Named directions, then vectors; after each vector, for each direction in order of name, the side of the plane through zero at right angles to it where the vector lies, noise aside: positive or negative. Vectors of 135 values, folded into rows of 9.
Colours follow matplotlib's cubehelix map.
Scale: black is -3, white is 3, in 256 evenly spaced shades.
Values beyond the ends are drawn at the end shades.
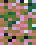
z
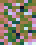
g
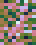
negative, positive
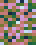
negative, positive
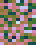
negative, positive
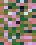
positive, negative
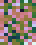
positive, positive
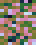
positive, positive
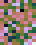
positive, positive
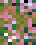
negative, negative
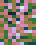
negative, positive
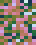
positive, positive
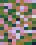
negative, positive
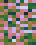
negative, positive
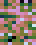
positive, positive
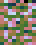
positive, negative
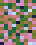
positive, negative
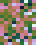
positive, positive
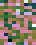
positive, positive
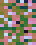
positive, negative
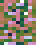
positive, negative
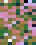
negative, negative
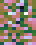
positive, negative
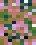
positive, positive
